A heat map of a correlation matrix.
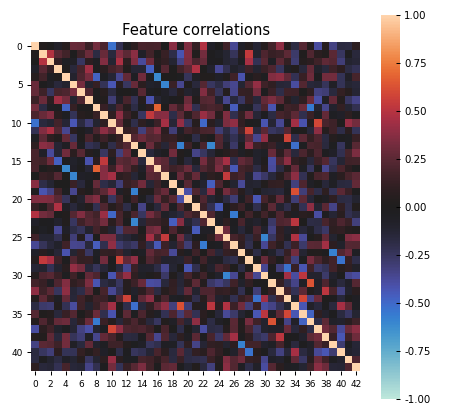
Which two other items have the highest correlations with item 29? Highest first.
5, 6
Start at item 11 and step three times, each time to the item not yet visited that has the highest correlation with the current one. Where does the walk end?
2
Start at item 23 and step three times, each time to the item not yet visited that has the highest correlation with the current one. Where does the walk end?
10
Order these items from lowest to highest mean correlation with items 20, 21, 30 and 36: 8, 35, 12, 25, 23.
25, 23, 8, 35, 12
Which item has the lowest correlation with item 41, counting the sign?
30
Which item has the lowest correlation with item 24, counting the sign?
21
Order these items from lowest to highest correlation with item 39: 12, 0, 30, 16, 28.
0, 16, 30, 12, 28
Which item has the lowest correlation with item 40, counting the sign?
28
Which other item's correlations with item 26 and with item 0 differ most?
22
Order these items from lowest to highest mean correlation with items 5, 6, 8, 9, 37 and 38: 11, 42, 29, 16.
29, 42, 16, 11
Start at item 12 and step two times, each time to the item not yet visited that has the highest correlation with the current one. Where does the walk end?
35
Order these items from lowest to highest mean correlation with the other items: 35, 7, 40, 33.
40, 35, 7, 33
